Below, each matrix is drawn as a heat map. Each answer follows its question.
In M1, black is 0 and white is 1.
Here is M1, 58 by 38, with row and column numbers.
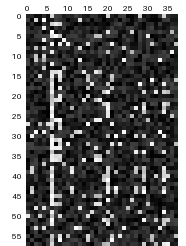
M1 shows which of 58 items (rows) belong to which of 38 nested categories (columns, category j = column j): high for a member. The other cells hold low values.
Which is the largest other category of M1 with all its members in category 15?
21
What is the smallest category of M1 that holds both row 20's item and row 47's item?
8
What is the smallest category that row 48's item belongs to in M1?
25
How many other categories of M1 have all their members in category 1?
1
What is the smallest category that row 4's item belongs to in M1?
36
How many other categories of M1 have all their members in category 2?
5
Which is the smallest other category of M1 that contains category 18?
17
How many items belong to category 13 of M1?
6
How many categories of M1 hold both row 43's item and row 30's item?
8
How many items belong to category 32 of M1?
4
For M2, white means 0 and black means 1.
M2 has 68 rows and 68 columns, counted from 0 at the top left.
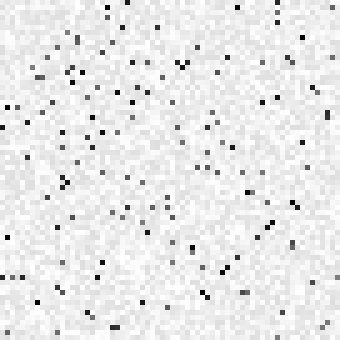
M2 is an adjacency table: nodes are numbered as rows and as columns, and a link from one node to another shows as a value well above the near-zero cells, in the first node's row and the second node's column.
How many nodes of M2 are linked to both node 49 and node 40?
1
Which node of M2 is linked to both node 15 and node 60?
node 7
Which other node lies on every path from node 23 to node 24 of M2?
node 43
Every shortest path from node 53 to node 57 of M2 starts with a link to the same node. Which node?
node 45
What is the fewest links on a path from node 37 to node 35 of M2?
2
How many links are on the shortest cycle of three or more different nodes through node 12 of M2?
4
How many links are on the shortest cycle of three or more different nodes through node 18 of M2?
5
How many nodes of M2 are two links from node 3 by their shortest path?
1
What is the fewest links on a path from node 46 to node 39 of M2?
7
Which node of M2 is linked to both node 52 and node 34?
node 20
